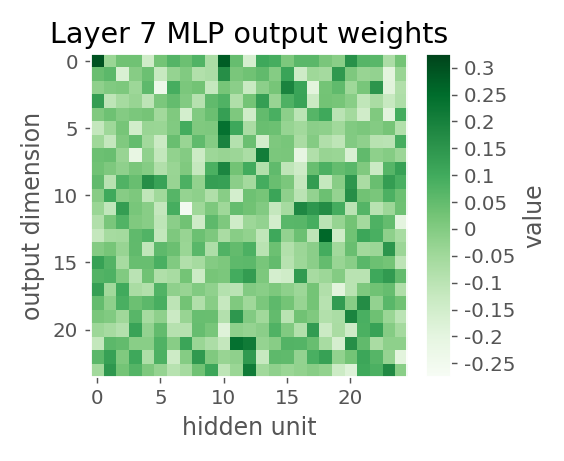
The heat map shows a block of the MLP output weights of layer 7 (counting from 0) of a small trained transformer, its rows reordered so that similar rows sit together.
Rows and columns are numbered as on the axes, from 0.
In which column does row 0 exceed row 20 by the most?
10
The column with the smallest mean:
19
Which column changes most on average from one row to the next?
20
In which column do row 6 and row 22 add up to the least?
13
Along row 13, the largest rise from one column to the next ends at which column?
18
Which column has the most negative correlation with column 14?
16
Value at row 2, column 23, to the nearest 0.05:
-0.2
